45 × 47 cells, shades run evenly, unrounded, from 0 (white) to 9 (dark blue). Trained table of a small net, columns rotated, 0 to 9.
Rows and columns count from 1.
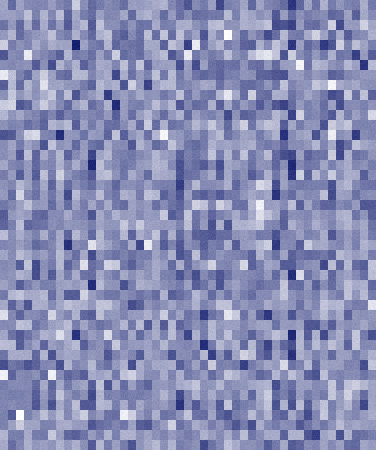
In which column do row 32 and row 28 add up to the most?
37
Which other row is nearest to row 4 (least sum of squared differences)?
32
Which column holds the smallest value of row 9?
42
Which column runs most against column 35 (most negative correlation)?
10
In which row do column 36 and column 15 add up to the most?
11
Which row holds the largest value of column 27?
36
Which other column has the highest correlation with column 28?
25
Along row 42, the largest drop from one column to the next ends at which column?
3
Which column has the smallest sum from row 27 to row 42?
8
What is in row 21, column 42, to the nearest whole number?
6
